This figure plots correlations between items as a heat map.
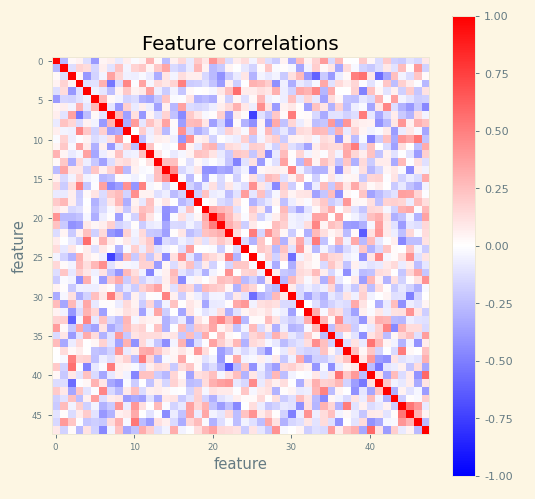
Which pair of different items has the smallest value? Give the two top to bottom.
7, 25
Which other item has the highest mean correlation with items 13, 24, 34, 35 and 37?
44
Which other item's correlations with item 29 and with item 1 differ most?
46
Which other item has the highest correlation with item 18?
37
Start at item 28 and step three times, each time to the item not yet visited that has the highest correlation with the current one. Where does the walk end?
36
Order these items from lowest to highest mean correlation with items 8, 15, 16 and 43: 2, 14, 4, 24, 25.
24, 4, 25, 2, 14
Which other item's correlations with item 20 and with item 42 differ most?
47
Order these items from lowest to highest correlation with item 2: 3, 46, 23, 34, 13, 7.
13, 34, 23, 3, 46, 7
